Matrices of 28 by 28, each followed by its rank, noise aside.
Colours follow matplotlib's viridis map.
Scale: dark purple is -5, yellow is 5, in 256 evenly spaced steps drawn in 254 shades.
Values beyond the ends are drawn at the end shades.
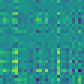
two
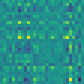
two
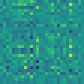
four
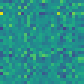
four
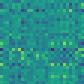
three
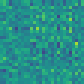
four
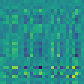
two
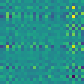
two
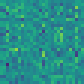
four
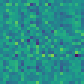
four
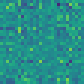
four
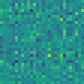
four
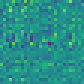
four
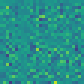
six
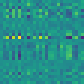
two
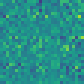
six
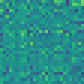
six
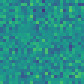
six
